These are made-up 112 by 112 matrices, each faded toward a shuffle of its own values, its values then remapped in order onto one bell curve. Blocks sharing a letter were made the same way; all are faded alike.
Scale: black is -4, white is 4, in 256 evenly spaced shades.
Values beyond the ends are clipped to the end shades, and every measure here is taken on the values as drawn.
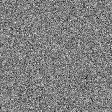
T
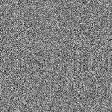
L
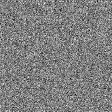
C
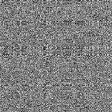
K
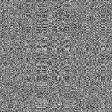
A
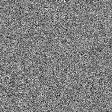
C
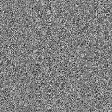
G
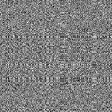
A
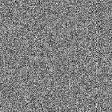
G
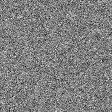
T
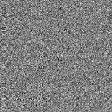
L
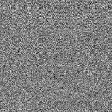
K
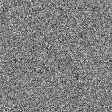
C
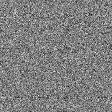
C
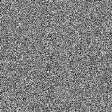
G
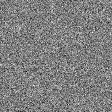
T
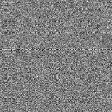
K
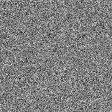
C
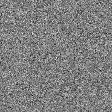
C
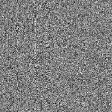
G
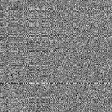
A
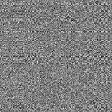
A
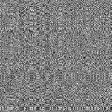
A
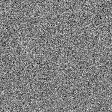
T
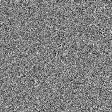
C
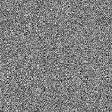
G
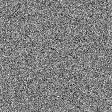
T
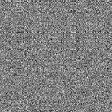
K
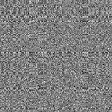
A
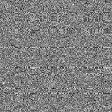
K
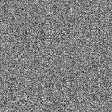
L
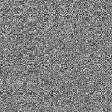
K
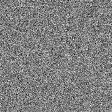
C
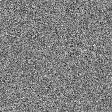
T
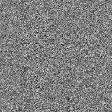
G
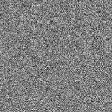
L
